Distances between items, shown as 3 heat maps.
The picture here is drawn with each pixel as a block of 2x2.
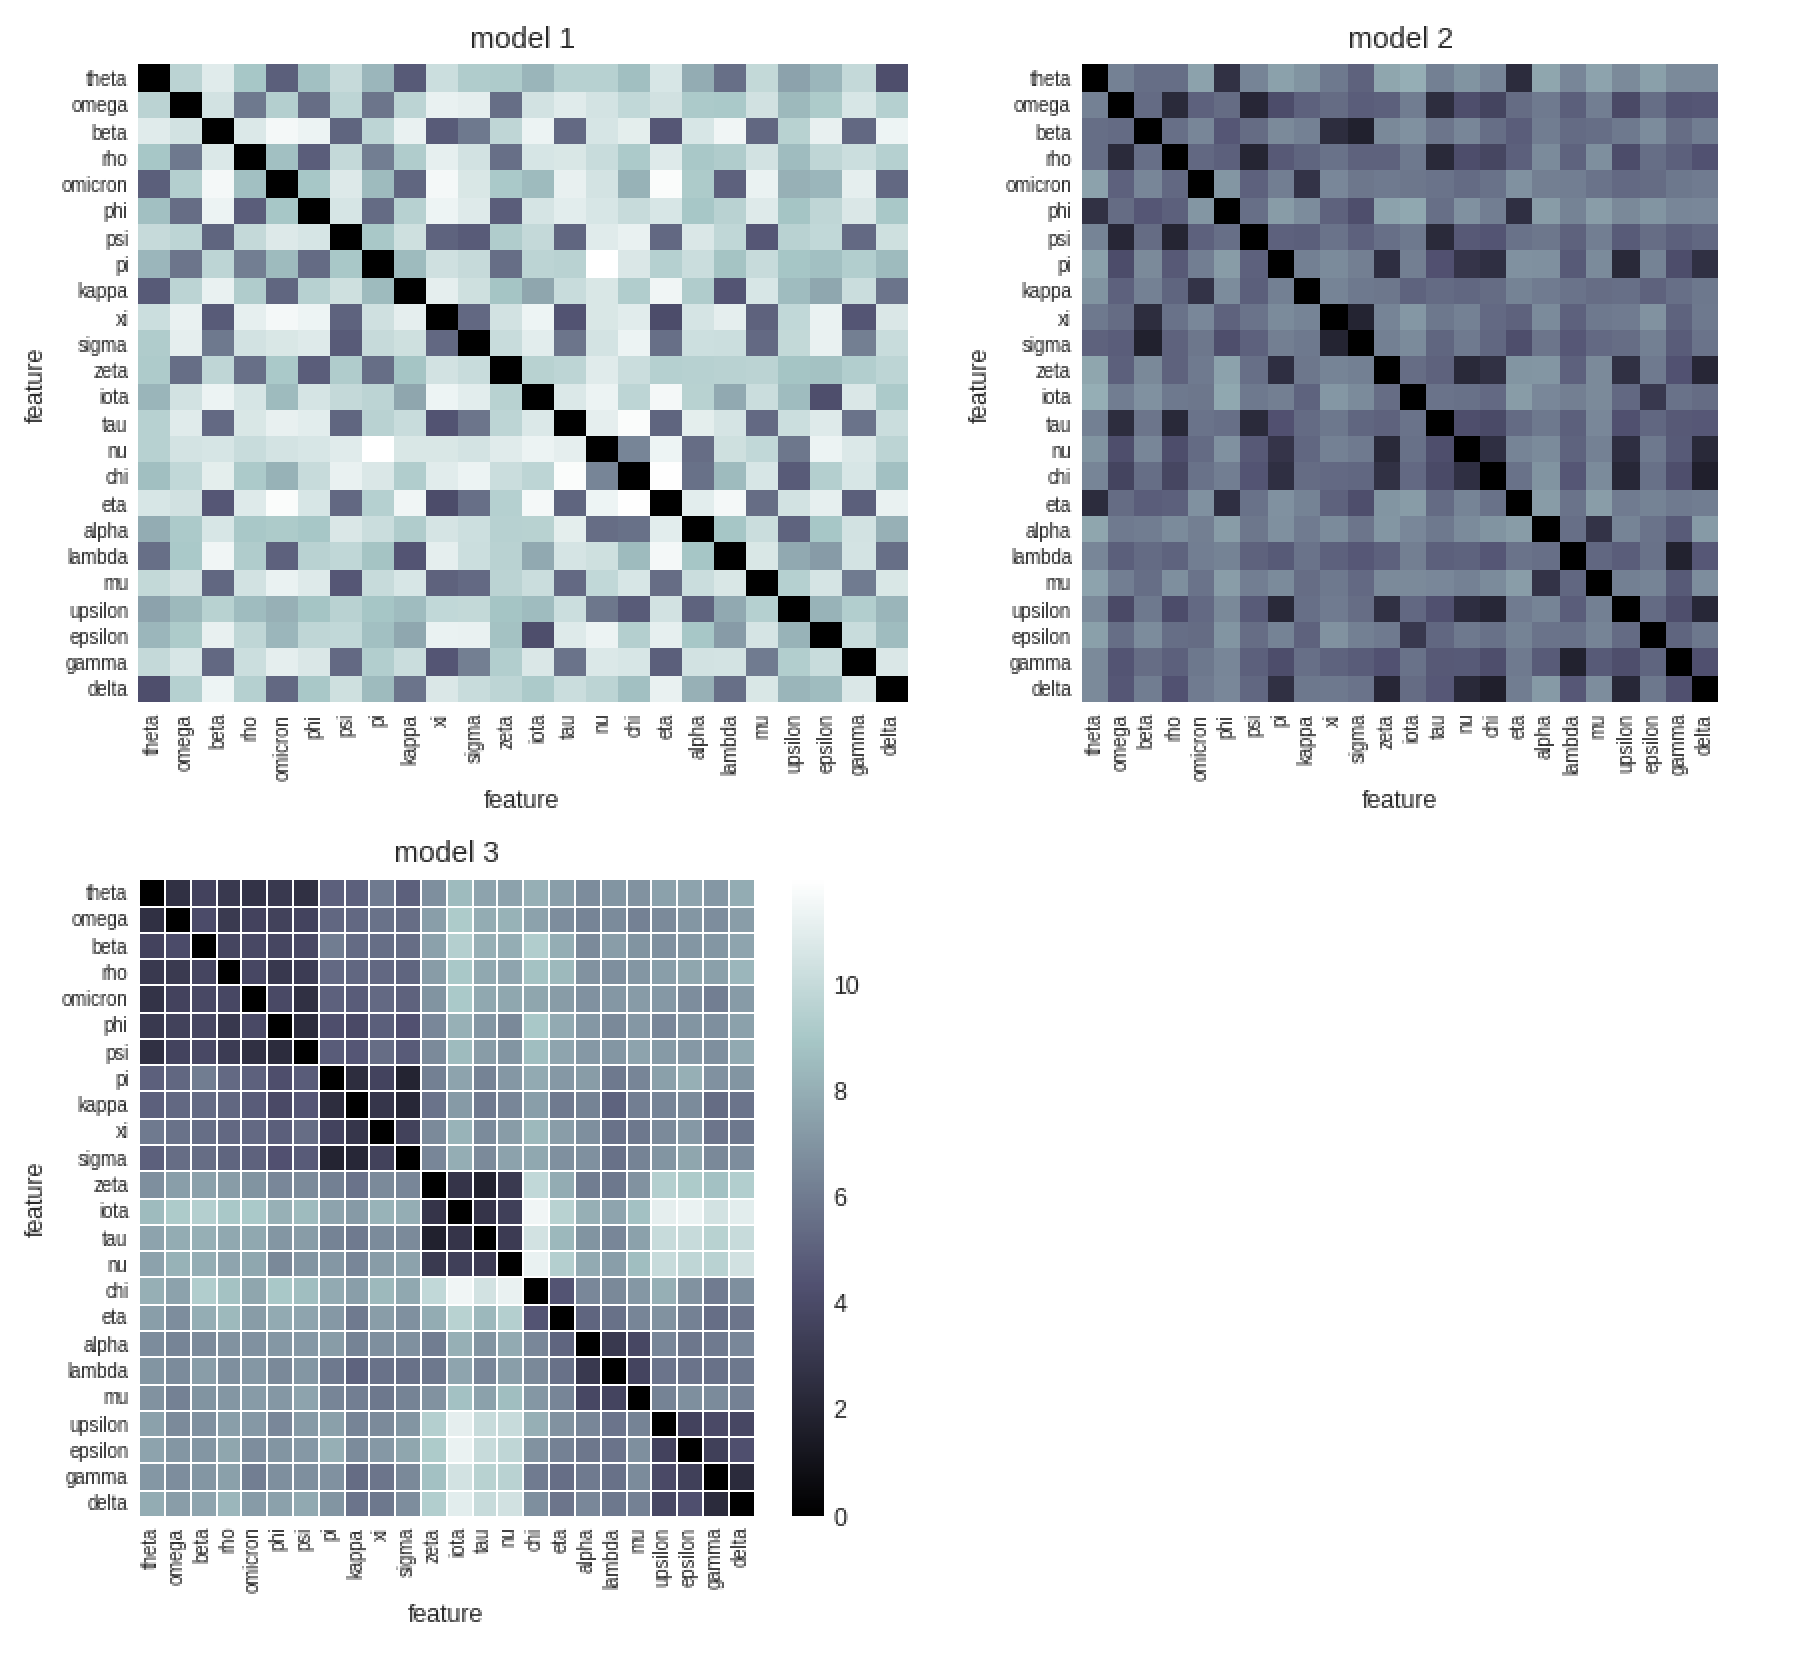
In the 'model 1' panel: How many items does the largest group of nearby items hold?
8
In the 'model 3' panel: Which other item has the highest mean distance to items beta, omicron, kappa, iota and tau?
chi
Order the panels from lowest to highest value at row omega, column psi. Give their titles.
model 2, model 3, model 1
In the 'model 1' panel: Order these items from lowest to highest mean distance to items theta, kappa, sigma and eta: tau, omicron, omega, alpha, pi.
tau, omicron, pi, alpha, omega
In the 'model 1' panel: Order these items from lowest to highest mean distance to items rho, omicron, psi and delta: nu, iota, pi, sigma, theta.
theta, pi, sigma, iota, nu
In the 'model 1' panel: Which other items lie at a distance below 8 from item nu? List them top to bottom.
chi, alpha, upsilon
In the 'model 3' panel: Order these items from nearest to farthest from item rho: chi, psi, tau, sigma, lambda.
psi, sigma, lambda, tau, chi
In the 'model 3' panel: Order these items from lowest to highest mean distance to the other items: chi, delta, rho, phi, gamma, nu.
phi, rho, gamma, delta, nu, chi
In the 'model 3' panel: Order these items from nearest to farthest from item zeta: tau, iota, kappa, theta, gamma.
tau, iota, kappa, theta, gamma
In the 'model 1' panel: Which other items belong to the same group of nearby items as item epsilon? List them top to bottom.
iota
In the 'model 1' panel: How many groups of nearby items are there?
5
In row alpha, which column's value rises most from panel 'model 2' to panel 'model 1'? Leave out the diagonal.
mu
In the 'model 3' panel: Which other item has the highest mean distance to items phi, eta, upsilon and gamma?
iota
